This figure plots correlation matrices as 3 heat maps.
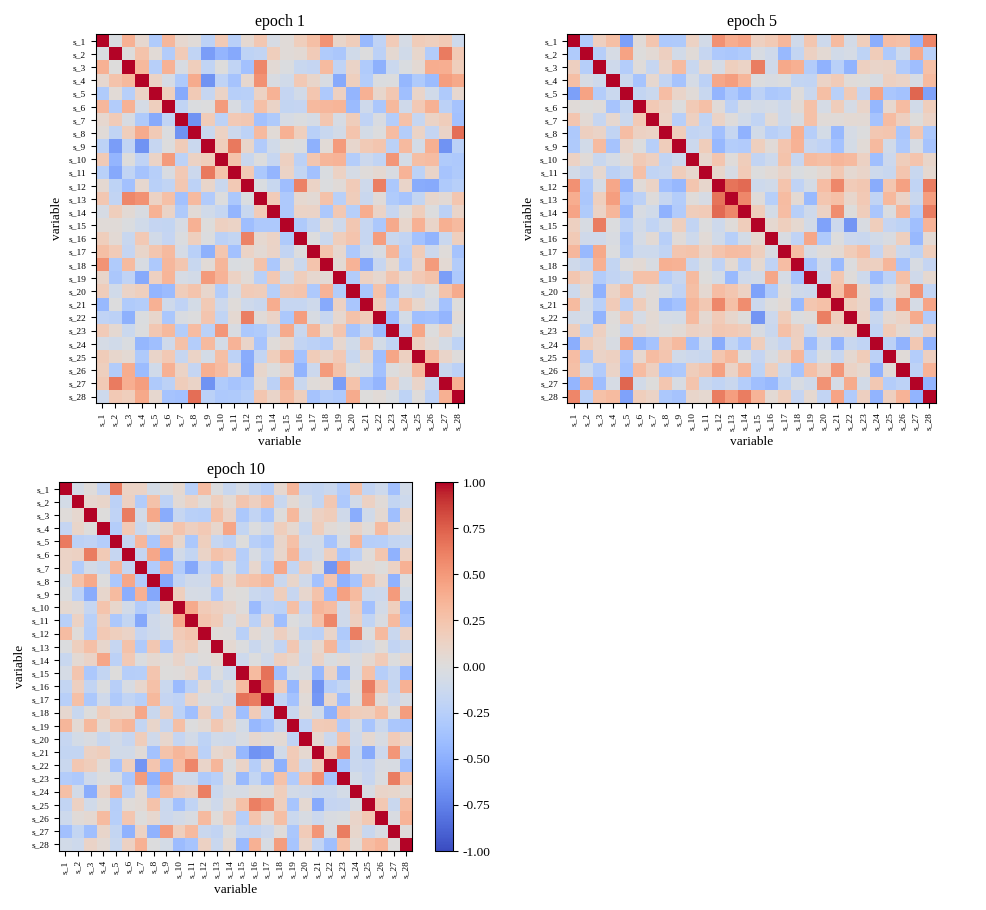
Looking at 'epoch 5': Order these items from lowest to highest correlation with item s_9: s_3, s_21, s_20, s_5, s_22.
s_21, s_20, s_22, s_5, s_3
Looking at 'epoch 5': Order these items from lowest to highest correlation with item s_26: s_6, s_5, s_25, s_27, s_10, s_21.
s_5, s_27, s_25, s_10, s_6, s_21
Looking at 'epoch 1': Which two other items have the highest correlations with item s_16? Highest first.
s_12, s_22
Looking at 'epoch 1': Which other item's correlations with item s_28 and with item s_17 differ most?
s_8
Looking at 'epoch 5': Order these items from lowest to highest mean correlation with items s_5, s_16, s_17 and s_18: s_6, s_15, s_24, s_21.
s_21, s_6, s_15, s_24
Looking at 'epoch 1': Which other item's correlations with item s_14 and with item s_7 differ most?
s_5
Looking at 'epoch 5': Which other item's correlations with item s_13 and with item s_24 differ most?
s_12
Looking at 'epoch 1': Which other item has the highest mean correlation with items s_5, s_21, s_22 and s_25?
s_14
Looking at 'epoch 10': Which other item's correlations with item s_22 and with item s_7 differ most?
s_11
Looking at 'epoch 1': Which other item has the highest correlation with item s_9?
s_11
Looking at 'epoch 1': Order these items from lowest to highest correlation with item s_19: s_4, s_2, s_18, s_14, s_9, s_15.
s_4, s_2, s_15, s_18, s_14, s_9
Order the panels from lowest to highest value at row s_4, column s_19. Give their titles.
epoch 1, epoch 5, epoch 10
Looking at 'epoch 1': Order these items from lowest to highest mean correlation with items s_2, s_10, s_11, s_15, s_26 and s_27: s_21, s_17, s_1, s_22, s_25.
s_22, s_21, s_17, s_1, s_25
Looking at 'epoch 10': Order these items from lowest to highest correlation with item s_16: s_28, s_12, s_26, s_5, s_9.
s_5, s_9, s_12, s_26, s_28
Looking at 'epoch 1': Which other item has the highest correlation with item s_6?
s_10
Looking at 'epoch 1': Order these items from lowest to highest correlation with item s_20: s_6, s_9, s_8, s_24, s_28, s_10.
s_6, s_10, s_24, s_9, s_8, s_28
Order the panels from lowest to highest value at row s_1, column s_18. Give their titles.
epoch 5, epoch 10, epoch 1
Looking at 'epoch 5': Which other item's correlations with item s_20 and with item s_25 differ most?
s_27
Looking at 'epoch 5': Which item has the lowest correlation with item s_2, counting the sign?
s_17
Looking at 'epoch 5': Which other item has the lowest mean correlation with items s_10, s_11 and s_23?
s_24
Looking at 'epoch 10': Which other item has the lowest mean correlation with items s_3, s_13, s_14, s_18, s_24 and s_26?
s_15
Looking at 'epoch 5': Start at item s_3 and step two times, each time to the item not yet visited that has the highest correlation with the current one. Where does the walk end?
s_28
